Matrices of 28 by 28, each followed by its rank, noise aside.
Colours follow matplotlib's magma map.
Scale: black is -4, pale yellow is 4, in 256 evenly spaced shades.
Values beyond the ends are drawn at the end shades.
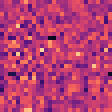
six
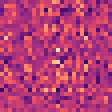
five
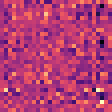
four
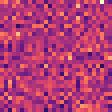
five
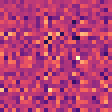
four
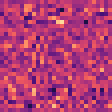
six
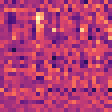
five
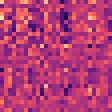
four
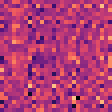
five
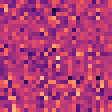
six
